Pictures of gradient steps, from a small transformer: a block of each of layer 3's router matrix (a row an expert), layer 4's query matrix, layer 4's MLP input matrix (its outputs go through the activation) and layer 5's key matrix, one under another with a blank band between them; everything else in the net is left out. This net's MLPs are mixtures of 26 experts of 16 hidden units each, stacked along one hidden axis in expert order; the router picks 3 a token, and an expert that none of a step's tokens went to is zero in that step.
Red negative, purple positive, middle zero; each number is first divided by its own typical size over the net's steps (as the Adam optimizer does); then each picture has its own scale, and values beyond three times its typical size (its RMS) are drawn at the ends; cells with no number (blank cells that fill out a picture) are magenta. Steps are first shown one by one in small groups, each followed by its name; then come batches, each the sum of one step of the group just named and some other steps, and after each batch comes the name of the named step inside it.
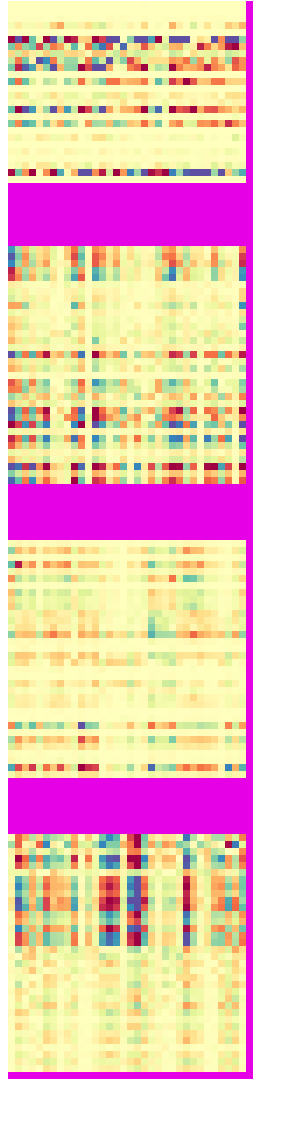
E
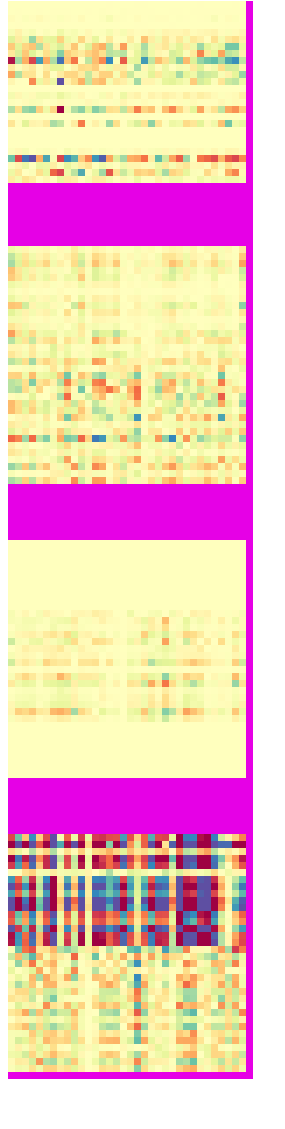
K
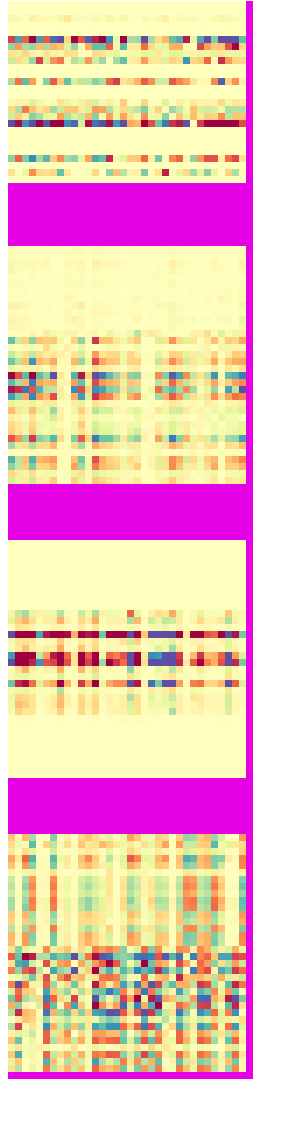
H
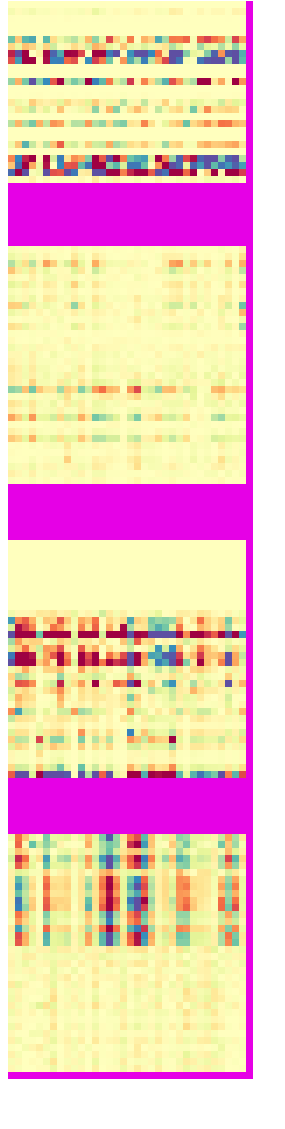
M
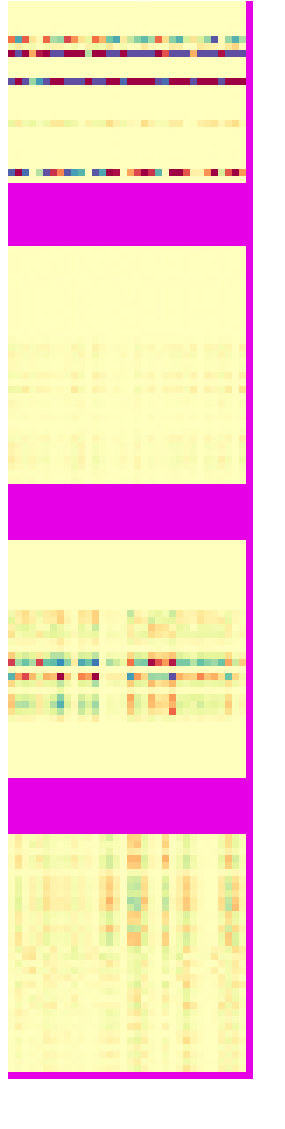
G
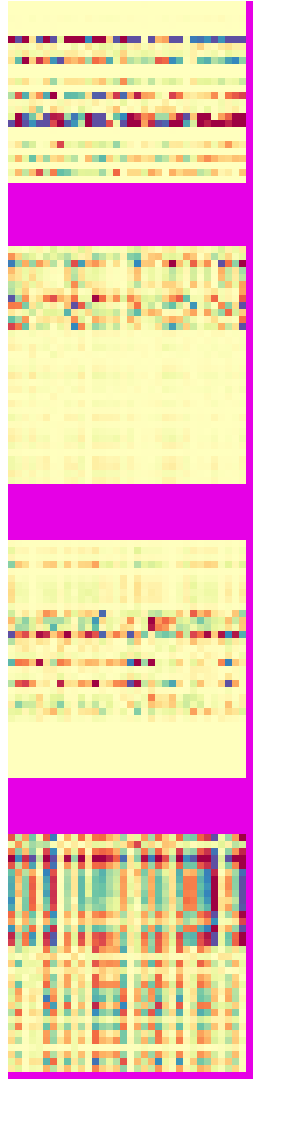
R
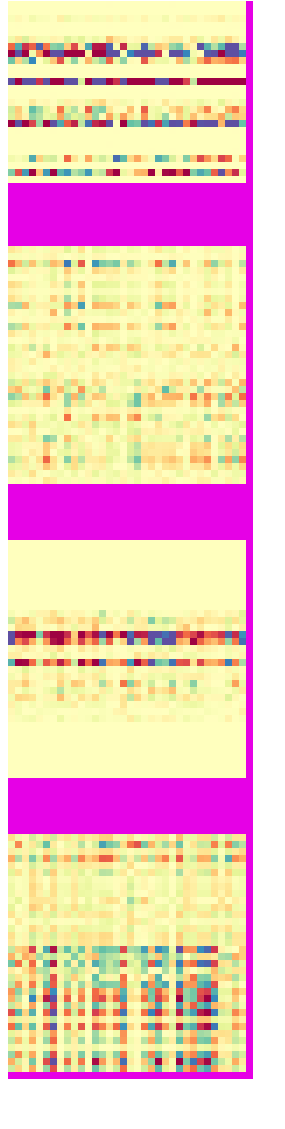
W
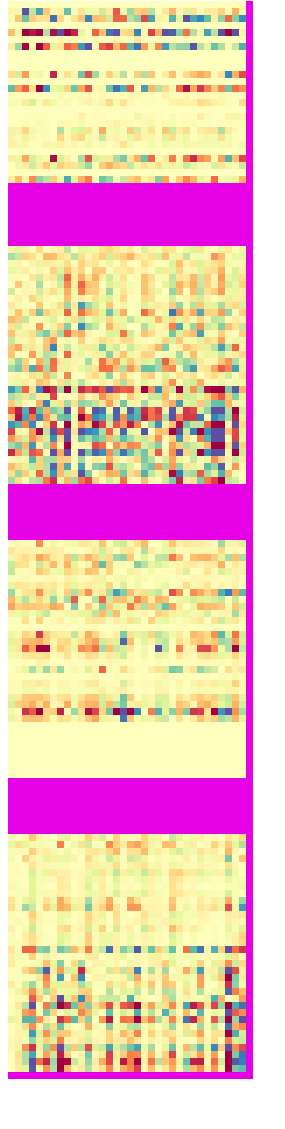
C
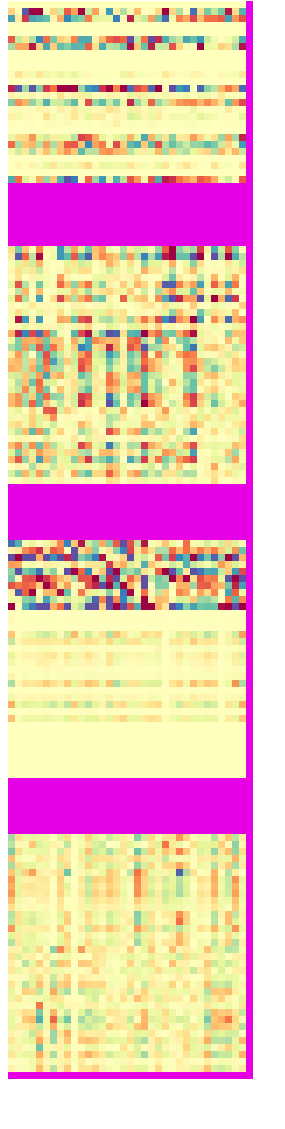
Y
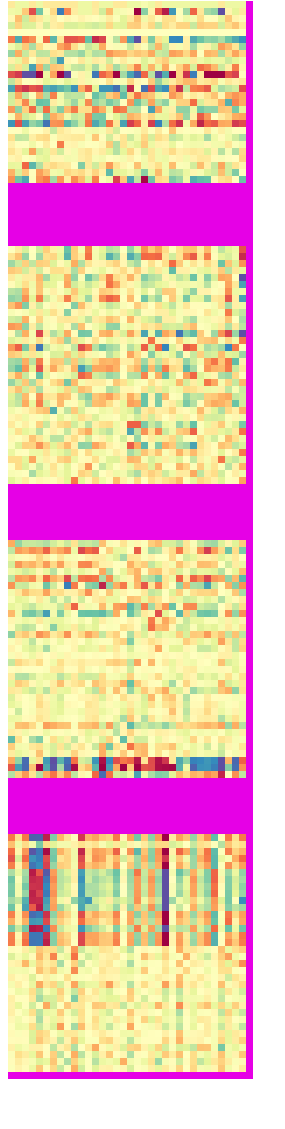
R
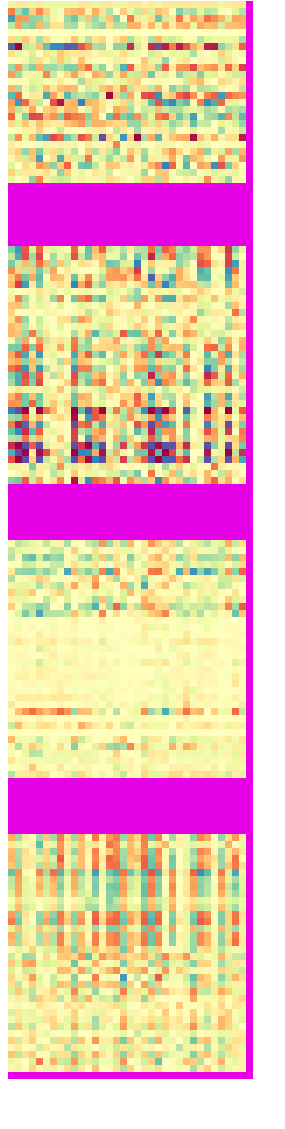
Y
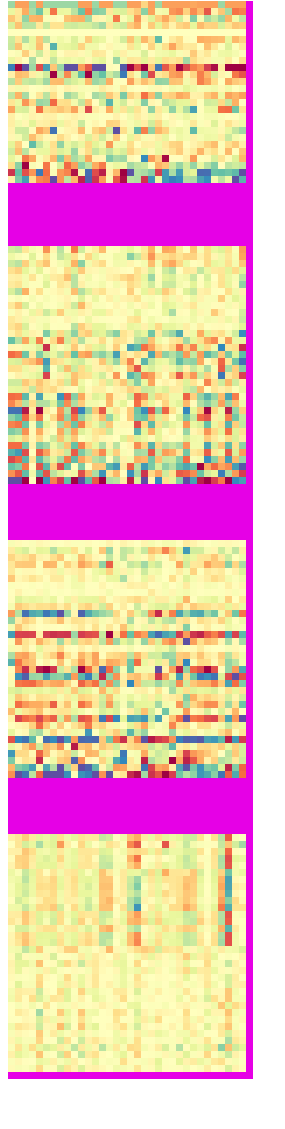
M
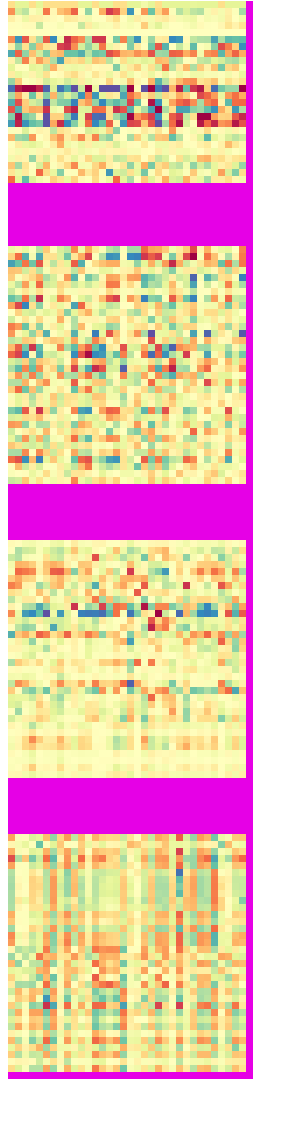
R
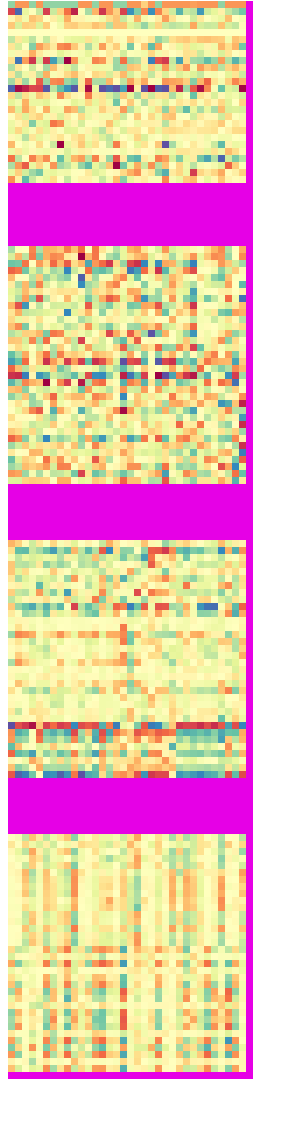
M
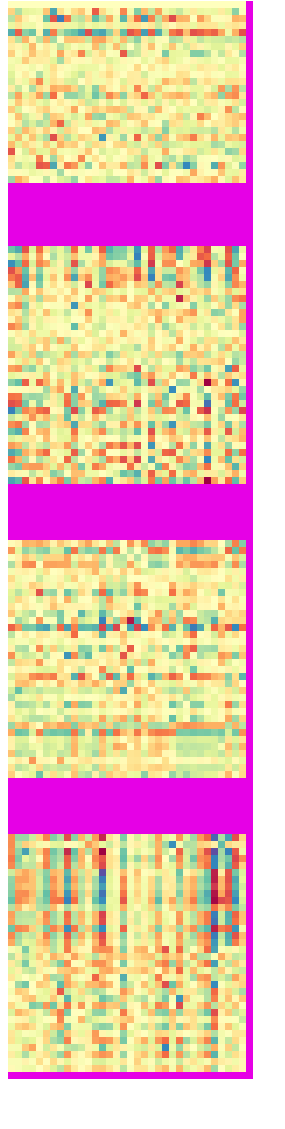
R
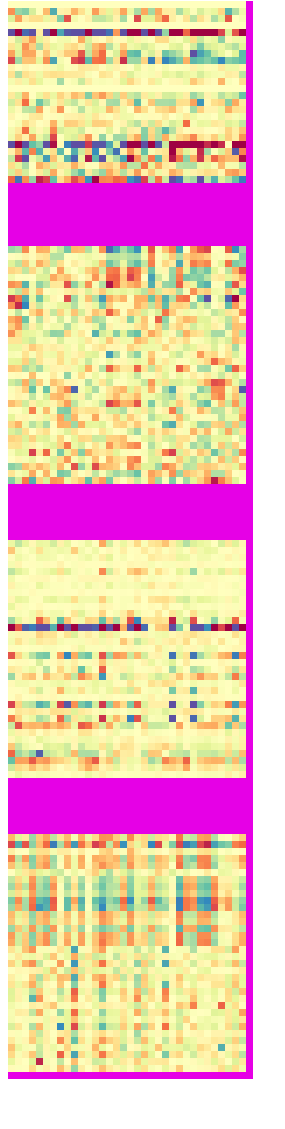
K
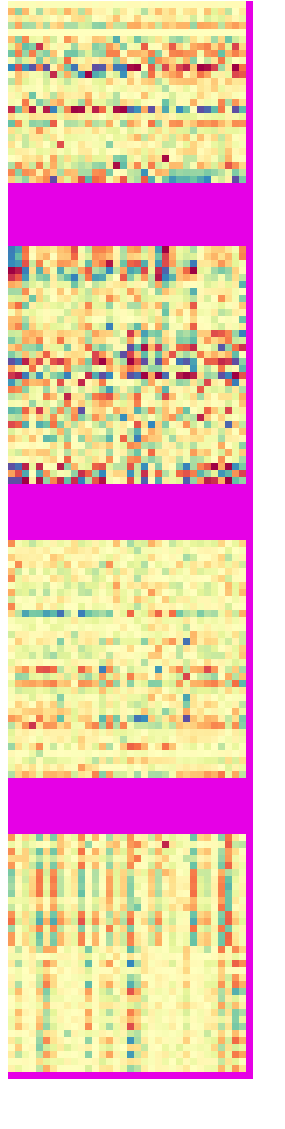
E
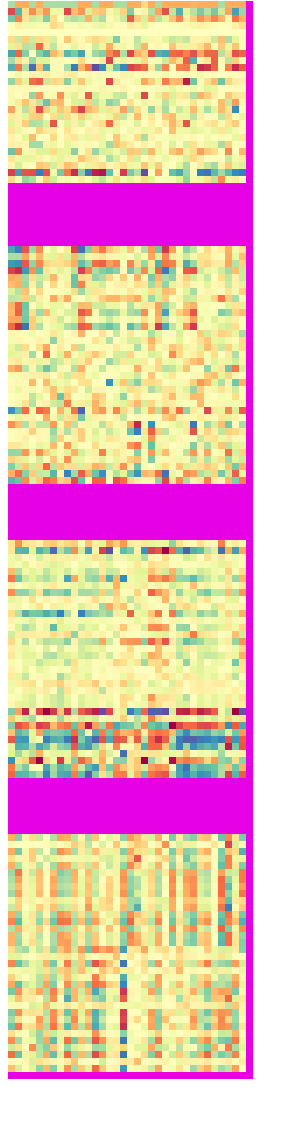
E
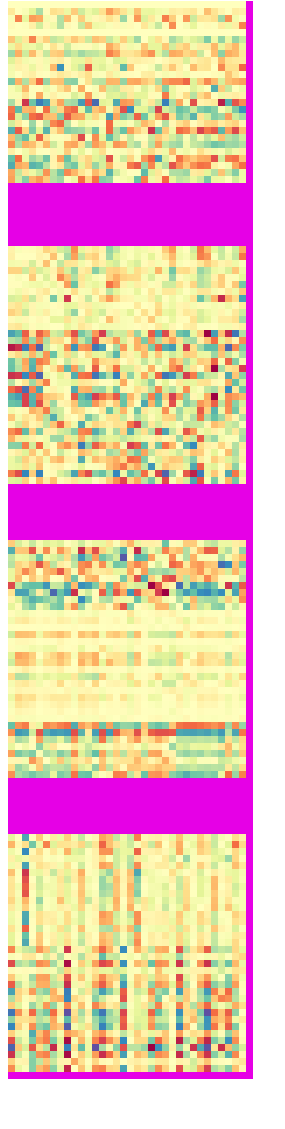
H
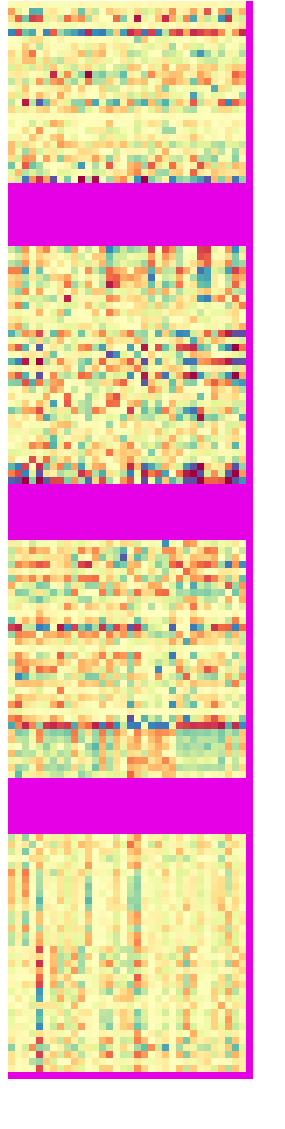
M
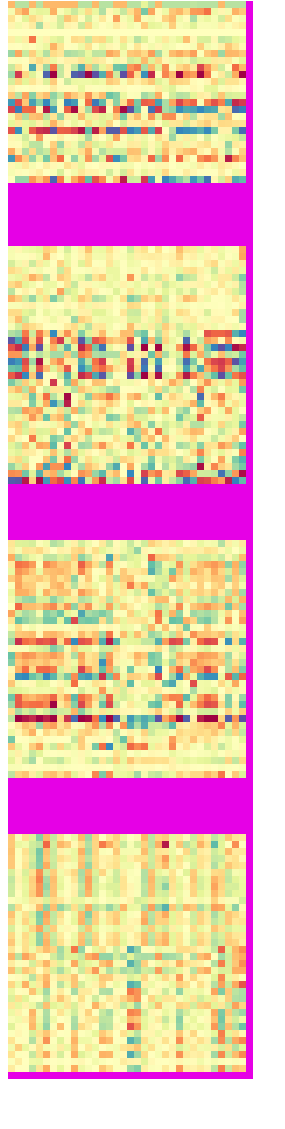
H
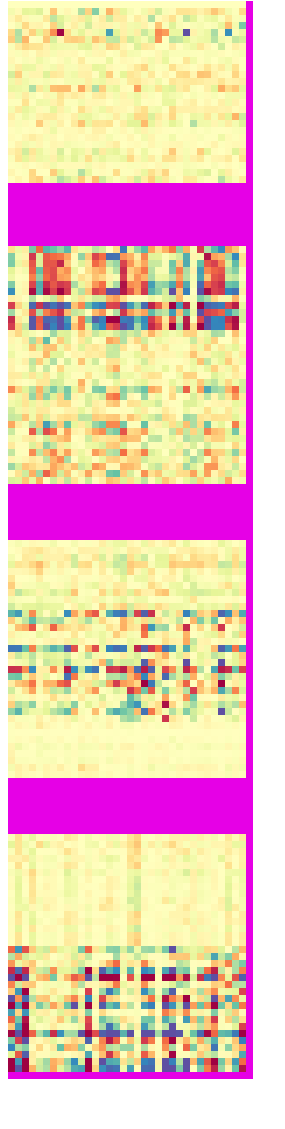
E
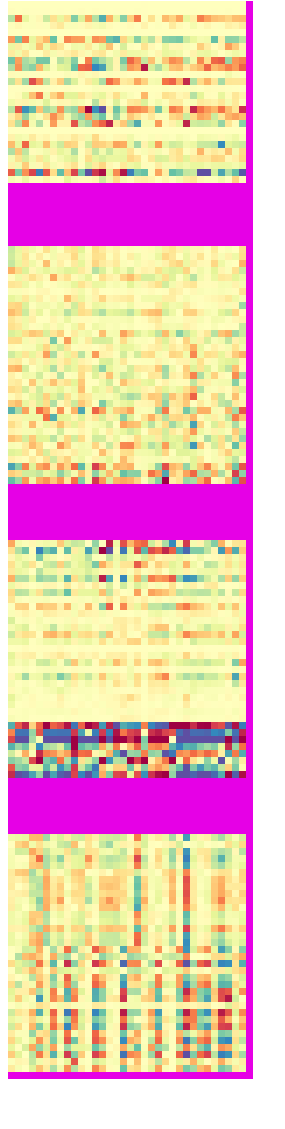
E
